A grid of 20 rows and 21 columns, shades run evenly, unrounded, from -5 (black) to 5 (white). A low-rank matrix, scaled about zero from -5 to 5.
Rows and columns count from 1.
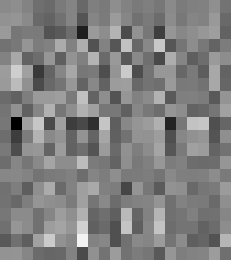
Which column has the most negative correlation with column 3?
17
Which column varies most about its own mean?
8
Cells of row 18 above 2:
3
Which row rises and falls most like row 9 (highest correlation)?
15
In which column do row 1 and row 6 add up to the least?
4
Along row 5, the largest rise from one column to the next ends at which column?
16
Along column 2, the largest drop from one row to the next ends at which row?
10
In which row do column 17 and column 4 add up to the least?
6
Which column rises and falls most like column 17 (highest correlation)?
13
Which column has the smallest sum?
11
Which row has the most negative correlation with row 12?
5
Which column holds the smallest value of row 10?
2
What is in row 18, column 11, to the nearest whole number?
-2
